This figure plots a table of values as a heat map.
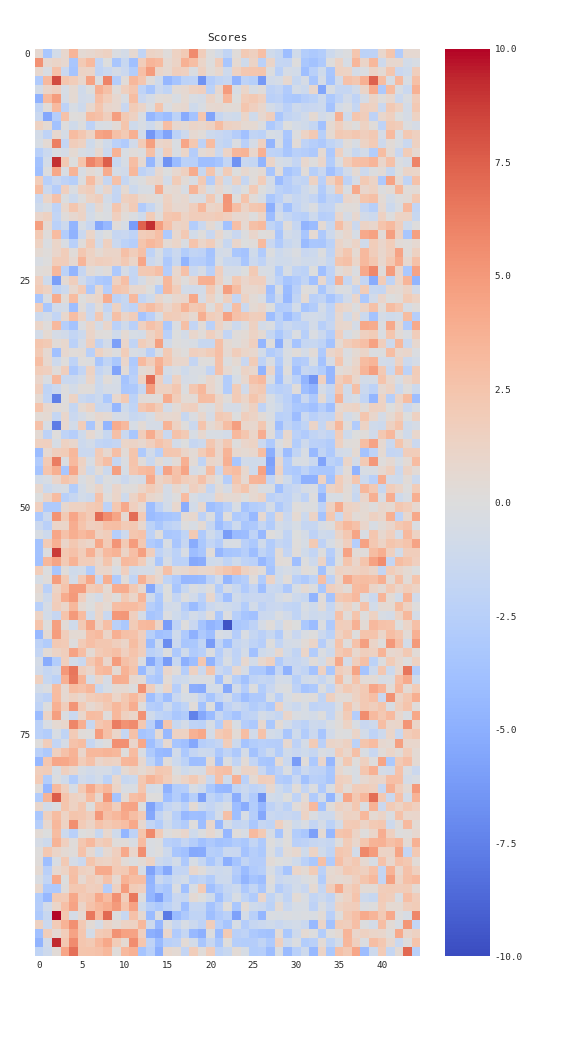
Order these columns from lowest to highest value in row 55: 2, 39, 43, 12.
43, 39, 12, 2
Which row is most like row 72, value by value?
85
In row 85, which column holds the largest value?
4
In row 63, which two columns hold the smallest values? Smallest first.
22, 15
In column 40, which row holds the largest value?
56
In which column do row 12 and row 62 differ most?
2
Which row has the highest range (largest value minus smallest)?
95
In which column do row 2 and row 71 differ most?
13
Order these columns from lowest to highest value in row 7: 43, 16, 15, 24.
15, 16, 43, 24
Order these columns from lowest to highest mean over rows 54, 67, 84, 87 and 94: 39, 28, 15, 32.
15, 28, 32, 39
